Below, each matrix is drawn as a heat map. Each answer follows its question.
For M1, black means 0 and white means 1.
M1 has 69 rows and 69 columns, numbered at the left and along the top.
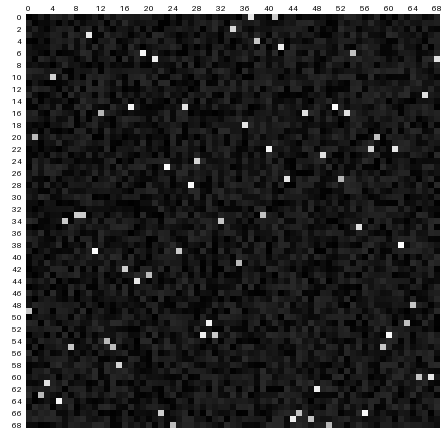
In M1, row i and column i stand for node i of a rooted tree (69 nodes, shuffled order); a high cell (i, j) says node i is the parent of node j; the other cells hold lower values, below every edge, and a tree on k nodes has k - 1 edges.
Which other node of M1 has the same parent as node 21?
68
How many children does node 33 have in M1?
3
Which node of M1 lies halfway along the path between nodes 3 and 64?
38
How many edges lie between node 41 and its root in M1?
6
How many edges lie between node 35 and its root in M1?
7
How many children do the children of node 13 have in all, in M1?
3
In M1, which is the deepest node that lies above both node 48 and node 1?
20
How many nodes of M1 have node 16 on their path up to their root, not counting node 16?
12
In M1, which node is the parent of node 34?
2
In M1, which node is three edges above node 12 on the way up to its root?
5
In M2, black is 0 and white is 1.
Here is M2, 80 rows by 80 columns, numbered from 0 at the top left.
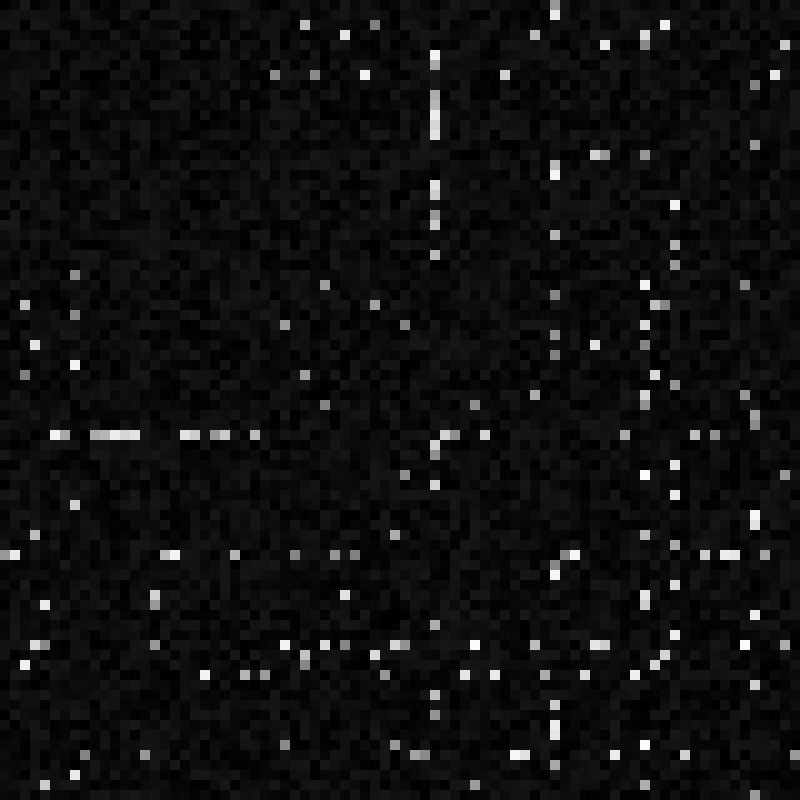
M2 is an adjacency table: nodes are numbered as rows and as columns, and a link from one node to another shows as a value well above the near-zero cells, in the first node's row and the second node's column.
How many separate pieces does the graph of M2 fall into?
7
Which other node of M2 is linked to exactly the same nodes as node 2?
node 65
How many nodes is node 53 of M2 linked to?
3
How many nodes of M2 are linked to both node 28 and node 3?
1
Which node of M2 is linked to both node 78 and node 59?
node 64
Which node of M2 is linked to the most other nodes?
node 43
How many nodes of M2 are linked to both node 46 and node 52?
0
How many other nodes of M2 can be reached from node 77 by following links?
5
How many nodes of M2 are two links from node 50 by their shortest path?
4
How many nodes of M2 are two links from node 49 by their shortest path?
8
